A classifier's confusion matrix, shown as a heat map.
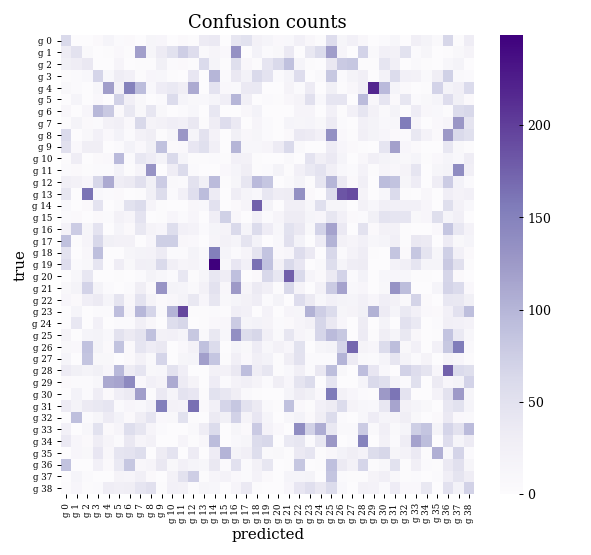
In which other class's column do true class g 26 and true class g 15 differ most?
g 27
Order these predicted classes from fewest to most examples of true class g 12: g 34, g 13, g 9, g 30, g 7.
g 34, g 13, g 7, g 9, g 30
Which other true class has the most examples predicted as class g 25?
g 30
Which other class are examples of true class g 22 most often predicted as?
g 33
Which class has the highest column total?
g 25
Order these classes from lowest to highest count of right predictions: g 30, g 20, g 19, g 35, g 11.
g 20, g 11, g 19, g 35, g 30
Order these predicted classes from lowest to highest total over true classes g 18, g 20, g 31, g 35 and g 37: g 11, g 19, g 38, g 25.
g 38, g 11, g 19, g 25
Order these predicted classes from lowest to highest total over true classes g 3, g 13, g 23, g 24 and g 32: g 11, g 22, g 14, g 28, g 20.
g 20, g 28, g 14, g 22, g 11
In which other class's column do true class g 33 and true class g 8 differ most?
g 11
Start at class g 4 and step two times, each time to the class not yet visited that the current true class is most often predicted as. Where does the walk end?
g 6
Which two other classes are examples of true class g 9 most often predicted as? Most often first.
g 31, g 16
